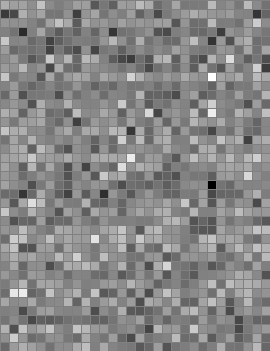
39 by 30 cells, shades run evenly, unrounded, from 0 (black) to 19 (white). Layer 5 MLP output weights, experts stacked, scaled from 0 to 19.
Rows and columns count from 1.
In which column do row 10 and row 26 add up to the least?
24
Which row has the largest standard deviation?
7
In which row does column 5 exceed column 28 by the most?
12
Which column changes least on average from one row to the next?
21
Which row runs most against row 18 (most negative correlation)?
25
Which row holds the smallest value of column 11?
6
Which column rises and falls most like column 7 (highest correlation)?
3
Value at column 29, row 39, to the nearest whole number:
14
